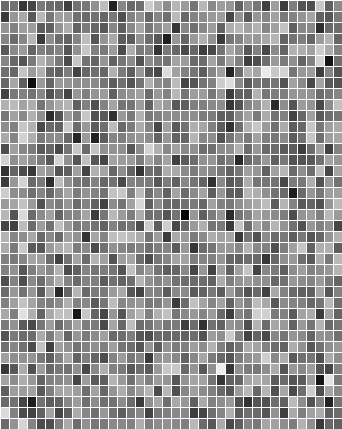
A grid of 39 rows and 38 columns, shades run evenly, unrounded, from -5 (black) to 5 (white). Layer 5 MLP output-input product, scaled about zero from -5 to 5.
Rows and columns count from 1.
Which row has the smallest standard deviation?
26
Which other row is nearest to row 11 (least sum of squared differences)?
33
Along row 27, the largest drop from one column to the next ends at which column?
7
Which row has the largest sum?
29
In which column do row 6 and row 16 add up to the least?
37
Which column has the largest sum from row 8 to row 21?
3
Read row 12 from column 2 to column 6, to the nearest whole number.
0 3 2 -2 -1
